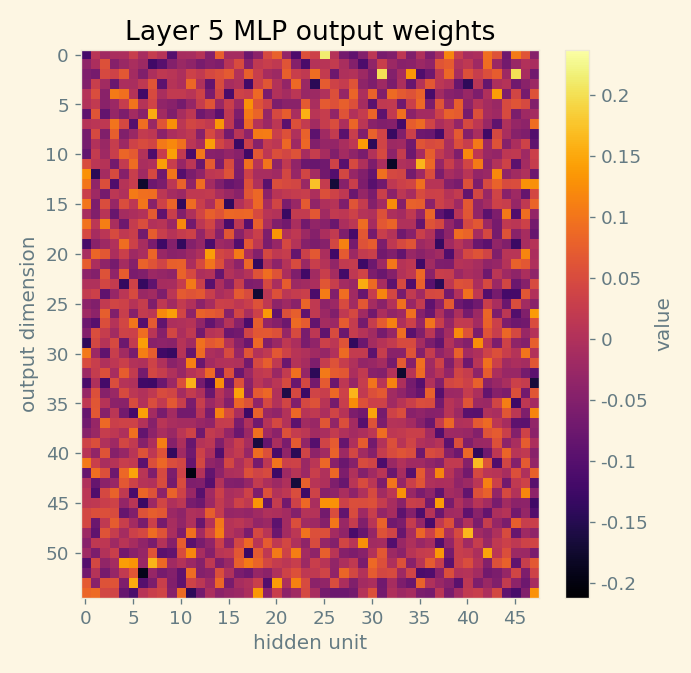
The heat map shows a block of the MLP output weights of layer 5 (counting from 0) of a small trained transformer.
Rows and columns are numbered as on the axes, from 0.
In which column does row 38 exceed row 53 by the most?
31
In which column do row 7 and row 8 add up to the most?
3
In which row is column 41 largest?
41
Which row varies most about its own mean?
13
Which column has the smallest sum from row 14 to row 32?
45
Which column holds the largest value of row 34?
28
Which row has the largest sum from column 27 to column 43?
27
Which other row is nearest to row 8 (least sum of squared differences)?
46
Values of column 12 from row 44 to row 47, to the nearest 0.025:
-0.1 -0.075 0 -0.075
